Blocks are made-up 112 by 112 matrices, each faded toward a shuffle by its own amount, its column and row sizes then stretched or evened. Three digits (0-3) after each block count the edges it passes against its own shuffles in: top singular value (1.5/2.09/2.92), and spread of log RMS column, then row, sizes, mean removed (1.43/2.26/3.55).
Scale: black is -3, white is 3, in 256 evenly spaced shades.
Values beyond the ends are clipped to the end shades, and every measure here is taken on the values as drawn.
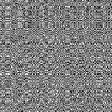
3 0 2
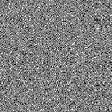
2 0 1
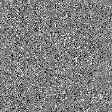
0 2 1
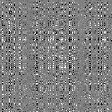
3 3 2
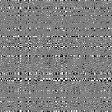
3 2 3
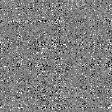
1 2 2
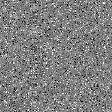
1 1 0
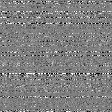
2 0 3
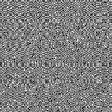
3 0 1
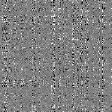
1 3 2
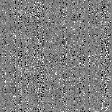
1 3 1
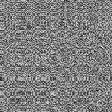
3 1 0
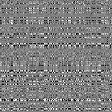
3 1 3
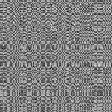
3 0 2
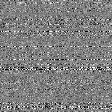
2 0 3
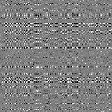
3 2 3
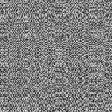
3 1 1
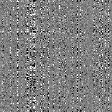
2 3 1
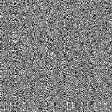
2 2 0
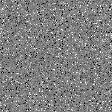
0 1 1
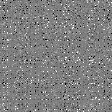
1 2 2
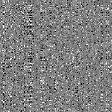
2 2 1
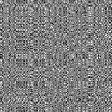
3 2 1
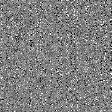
0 2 1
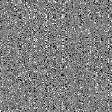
2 2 0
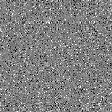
2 0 1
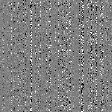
0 3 1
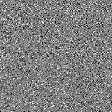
2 0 1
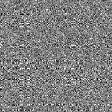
2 1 2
